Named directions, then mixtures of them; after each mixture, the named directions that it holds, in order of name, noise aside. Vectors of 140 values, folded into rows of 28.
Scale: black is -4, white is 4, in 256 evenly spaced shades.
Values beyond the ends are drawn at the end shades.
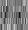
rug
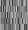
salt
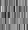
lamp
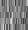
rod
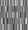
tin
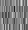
lamp, rod, tin.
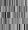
lamp, salt.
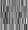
rug, salt, tin.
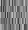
salt.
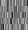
rod, salt.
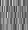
salt, tin.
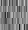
lamp, salt.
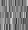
rod.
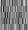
rug, salt.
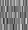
tin.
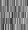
rod.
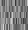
rod.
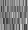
salt, tin.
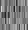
lamp.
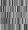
salt.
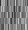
lamp, rod, salt.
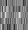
rug.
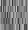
salt.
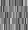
rod, rug, salt.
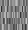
lamp, tin.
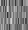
rod, salt, tin.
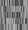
rug, tin.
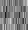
lamp, rod, rug.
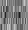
rug.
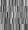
rod, salt.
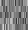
rod, rug.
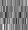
rod, rug, tin.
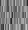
rod, salt.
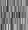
rod, rug.
